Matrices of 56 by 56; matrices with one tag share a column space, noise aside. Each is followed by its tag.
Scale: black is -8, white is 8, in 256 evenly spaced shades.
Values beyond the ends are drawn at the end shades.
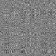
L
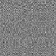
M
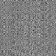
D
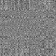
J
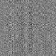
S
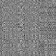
S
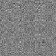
M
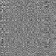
M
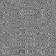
L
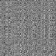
D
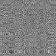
L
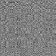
M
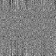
J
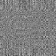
J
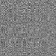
M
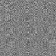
M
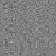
M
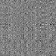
S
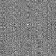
S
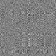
L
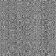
D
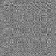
M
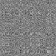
L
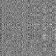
S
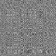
L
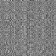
D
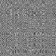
L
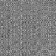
D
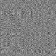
L
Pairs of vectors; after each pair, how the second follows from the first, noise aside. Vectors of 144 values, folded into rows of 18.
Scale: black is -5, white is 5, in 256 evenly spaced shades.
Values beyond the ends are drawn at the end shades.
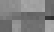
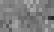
partly zeroed.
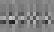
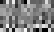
wrapped around, scaled up.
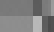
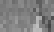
partly zeroed.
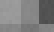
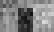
wrapped around, scaled up.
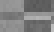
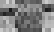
wrapped around, negated, scaled up.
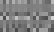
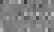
reversed, partly zeroed.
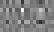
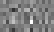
reversed.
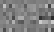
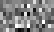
wrapped around, negated, scaled up.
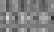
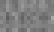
negated, shrunk.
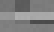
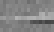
partly zeroed.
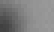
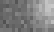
reversed, negated.
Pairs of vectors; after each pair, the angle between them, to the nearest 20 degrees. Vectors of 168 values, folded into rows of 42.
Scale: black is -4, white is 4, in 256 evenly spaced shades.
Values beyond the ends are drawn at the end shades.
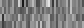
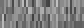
140 degrees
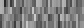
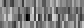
60 degrees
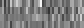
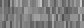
40 degrees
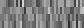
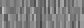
120 degrees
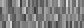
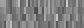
40 degrees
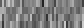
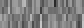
80 degrees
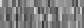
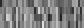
160 degrees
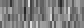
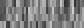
120 degrees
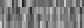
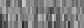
120 degrees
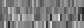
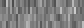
100 degrees
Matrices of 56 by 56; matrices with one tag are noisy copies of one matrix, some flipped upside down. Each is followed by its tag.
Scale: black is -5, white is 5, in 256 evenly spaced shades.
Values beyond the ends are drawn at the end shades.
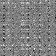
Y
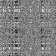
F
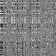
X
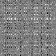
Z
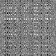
Z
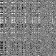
X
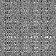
Z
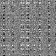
Y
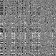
X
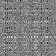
Z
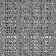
Z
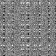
Y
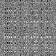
Z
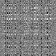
Z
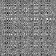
Z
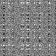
Y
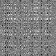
Z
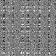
Y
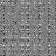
Y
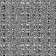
Y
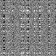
Y
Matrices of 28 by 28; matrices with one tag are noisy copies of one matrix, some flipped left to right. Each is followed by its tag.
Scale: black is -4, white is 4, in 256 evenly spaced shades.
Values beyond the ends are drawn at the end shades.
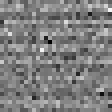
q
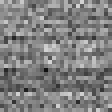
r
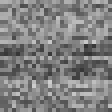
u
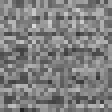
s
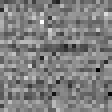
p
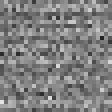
q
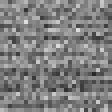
r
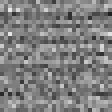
q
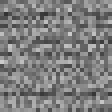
q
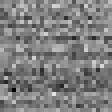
r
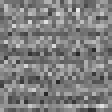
s
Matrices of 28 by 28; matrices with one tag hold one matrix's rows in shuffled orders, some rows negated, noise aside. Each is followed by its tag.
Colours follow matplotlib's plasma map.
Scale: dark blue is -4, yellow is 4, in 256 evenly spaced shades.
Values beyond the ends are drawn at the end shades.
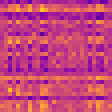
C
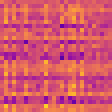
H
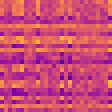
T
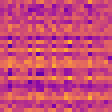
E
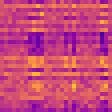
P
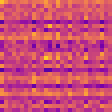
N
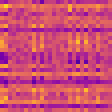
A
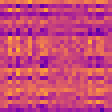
C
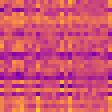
T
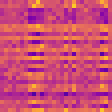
P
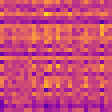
N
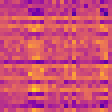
P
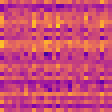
N
